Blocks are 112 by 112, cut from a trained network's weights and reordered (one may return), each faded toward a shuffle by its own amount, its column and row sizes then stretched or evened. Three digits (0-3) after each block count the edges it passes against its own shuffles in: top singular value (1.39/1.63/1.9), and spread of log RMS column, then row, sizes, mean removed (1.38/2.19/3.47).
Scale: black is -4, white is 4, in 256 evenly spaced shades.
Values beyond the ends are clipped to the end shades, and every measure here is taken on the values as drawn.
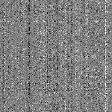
3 2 1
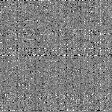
2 1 2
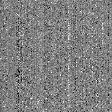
2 2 0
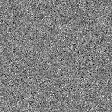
1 0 0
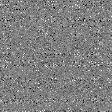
0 1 2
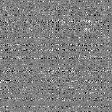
2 2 3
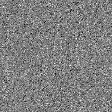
0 1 1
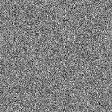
2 1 0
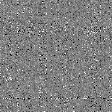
0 2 1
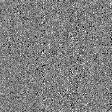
1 2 1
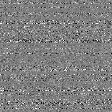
0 0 3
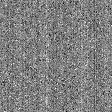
2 0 0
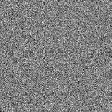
3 1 0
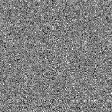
3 1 0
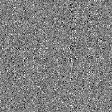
1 2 1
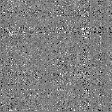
0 2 2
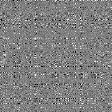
2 2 3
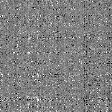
1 2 2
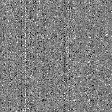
2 2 1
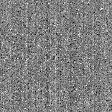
2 0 1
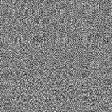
3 1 0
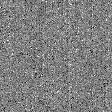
0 1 0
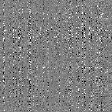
0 3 2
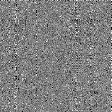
3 2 0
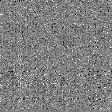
0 1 2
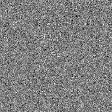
1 1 1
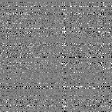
2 2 3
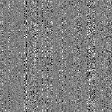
3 3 1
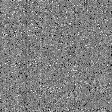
0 0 1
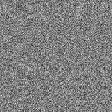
3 0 0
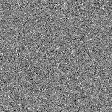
0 0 1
